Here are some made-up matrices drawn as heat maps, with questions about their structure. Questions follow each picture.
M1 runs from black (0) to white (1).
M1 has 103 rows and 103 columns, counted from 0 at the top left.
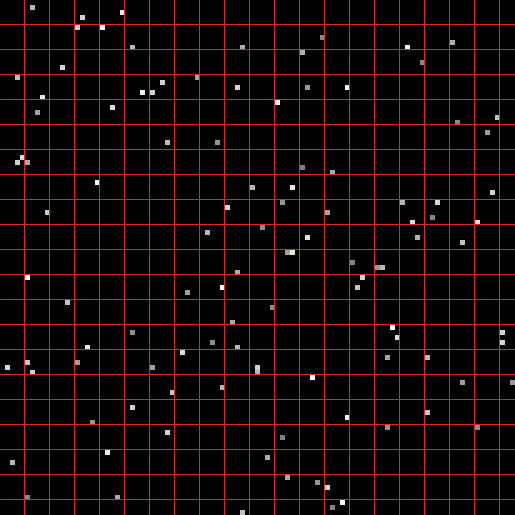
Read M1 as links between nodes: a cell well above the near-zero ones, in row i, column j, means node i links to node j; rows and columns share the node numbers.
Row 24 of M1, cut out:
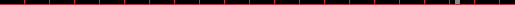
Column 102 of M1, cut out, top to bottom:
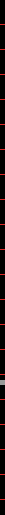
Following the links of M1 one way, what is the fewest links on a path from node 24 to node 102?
4
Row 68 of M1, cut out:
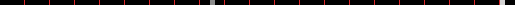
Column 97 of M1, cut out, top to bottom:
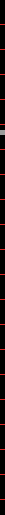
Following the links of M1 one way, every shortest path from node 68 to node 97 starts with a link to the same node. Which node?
node 42
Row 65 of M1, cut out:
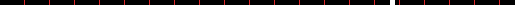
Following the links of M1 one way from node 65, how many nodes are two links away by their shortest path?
1
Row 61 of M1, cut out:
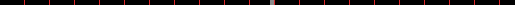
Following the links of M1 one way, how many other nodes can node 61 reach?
5
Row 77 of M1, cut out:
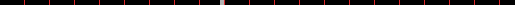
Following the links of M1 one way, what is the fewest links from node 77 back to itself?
4
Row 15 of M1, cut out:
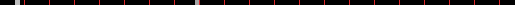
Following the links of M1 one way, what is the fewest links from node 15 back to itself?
5
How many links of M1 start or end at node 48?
3
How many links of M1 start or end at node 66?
4
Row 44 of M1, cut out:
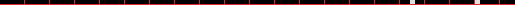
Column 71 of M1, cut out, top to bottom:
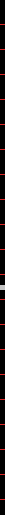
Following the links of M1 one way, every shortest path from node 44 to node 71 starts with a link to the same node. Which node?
node 95
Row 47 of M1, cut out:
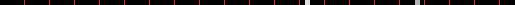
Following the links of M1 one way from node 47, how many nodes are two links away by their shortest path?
2
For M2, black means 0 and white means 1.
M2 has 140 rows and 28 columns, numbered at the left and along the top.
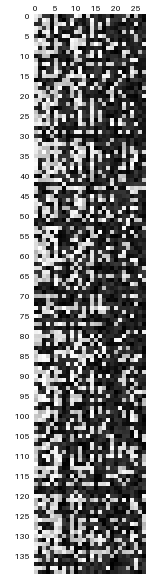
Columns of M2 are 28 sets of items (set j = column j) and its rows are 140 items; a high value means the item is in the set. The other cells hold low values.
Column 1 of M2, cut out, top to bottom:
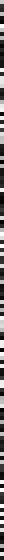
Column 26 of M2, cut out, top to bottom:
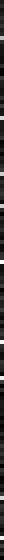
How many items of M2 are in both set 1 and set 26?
3
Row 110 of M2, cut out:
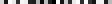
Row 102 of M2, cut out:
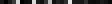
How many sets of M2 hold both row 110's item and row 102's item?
0
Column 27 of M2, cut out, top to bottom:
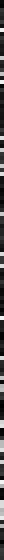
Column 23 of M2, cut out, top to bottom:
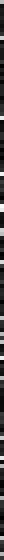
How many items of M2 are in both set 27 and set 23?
4
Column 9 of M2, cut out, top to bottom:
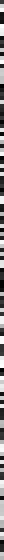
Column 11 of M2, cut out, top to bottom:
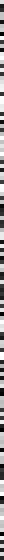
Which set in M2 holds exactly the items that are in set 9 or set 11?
5
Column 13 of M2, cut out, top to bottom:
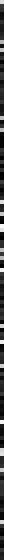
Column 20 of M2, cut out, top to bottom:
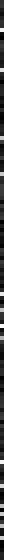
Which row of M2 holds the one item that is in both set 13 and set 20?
81
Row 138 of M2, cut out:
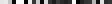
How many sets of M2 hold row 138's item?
11
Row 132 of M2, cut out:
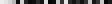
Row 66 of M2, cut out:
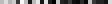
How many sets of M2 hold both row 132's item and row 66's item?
8
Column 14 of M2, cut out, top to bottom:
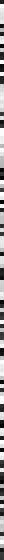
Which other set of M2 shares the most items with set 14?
3
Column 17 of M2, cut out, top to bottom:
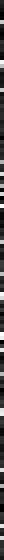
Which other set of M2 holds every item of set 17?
12
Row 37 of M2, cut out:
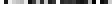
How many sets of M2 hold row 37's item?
12
